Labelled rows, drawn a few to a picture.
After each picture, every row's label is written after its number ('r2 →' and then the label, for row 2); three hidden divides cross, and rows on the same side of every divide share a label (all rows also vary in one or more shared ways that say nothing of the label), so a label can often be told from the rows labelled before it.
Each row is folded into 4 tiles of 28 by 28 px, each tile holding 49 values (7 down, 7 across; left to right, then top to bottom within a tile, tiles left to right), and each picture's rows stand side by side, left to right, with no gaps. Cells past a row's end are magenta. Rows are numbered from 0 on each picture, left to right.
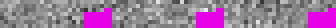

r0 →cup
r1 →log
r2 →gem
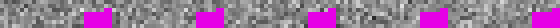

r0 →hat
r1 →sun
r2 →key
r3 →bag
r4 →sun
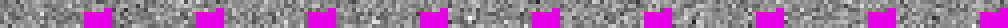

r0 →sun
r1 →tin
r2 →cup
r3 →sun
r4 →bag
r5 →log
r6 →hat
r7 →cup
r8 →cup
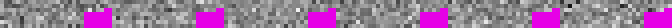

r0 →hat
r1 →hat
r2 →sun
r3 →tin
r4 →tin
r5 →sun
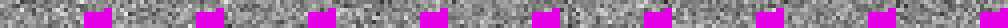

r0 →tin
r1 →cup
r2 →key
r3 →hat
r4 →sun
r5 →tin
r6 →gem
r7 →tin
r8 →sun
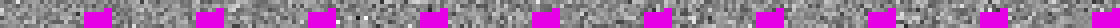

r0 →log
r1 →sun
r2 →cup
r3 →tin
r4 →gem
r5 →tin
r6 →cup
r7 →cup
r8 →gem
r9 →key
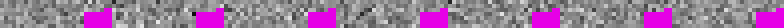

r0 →gem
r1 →hat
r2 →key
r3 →tin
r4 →cup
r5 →tin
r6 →sun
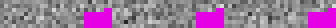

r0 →sun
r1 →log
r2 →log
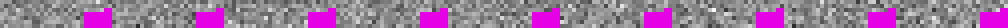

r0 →hat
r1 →log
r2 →log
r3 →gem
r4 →key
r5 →log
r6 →tin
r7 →hat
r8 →log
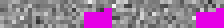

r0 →gem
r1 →tin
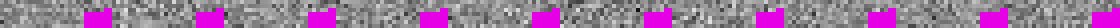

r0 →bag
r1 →key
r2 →tin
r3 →sun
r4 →cup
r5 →log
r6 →tin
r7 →gem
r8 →cup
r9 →sun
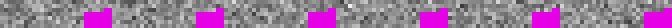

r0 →log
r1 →hat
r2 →cup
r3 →sun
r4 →tin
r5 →gem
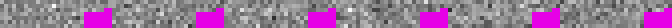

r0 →log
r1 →gem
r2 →cup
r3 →gem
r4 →hat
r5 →cup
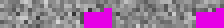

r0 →cup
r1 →cup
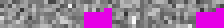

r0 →key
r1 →bag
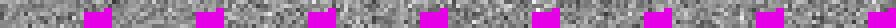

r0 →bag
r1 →tin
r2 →gem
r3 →cup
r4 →log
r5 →log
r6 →hat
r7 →gem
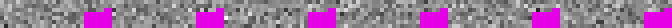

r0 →bag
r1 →tin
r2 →gem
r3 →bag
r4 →key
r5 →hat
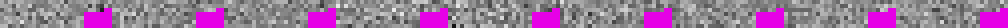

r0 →cup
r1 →sun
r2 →tin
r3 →tin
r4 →bag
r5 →bag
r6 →bag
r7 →sun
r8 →gem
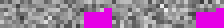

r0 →hat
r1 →bag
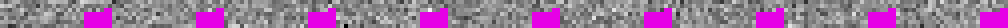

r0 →tin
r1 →tin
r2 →sun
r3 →hat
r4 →sun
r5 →bag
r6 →key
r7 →hat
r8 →log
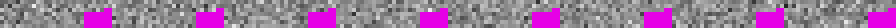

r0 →sun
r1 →hat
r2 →log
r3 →hat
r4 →sun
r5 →sun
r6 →log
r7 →key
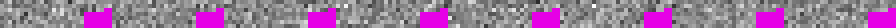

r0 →tin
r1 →sun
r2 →key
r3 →gem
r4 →bag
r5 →sun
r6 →sun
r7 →hat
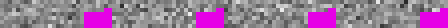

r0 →key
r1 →tin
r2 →sun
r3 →tin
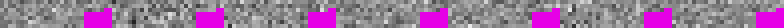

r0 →key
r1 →hat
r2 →sun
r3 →tin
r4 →sun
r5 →cup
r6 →tin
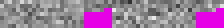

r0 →cup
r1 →log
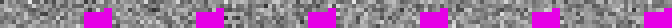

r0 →cup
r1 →key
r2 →sun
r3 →hat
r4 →tin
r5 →hat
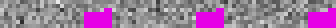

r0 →hat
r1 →key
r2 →cup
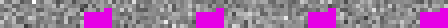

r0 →log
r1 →cup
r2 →gem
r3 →log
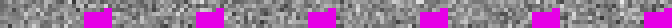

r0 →sun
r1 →hat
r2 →hat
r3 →tin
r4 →gem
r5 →cup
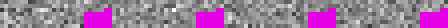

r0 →tin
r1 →bag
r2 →log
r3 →key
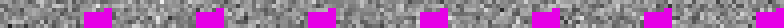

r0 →log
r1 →tin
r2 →hat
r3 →sun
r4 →tin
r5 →cup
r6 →hat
